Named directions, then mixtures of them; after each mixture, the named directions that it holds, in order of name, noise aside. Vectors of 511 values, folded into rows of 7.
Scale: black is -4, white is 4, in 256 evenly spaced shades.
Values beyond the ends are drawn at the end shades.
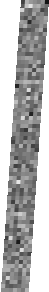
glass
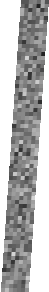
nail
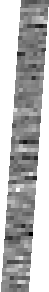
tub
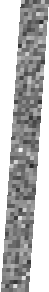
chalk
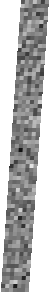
chalk.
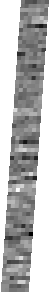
tub.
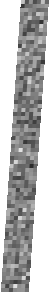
chalk.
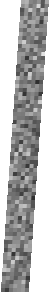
nail.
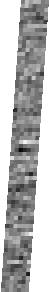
chalk, tub.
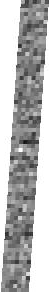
chalk, tub.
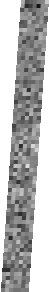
glass, nail.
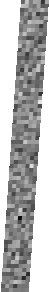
chalk, nail.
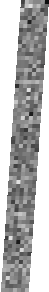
glass.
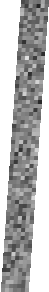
nail.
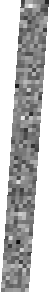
glass.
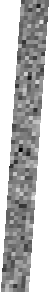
chalk, nail.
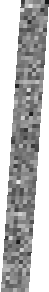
glass.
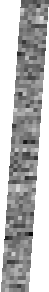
nail, tub.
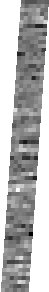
tub.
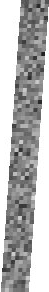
nail.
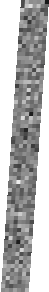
glass.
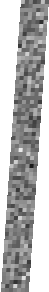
chalk.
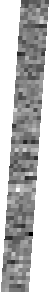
nail, tub.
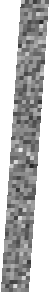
chalk.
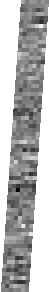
chalk, tub.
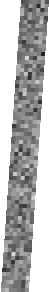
nail.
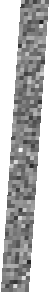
chalk.
